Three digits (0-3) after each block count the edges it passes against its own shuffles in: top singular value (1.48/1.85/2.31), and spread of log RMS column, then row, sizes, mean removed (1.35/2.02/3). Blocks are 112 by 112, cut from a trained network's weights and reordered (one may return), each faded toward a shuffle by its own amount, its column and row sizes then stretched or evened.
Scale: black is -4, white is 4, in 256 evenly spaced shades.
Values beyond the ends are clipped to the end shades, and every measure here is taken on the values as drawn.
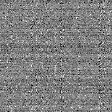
2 2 0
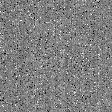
0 1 0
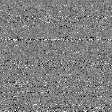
0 0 3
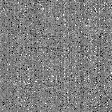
1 1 1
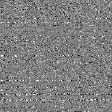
1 1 3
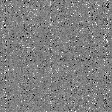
0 2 1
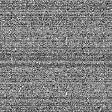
3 1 0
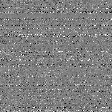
0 0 3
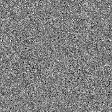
0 1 1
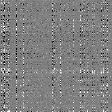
2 3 2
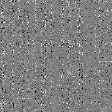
0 3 2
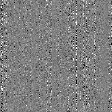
1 3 0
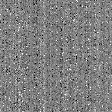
1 2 0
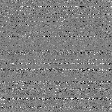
1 1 3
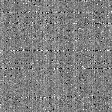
2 0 2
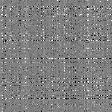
2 2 3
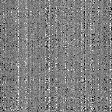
3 3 2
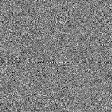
2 1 1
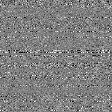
1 1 3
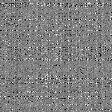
2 1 3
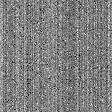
3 1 0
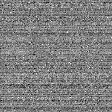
3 0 2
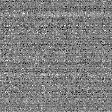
2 1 2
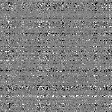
2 2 3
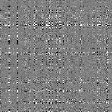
3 3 3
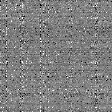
1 2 2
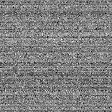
3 0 2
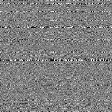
3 0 3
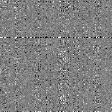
2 3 2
